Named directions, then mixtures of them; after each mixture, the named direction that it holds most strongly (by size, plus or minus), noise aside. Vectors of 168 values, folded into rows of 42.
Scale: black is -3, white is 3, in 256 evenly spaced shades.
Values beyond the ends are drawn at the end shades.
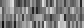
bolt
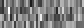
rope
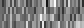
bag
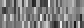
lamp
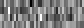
rope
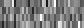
bolt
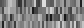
bolt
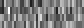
rope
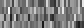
bag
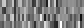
lamp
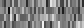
bag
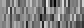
bag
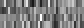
lamp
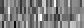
rope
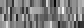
bag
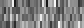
bag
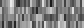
bolt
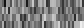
bag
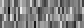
rope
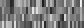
bolt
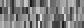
rope
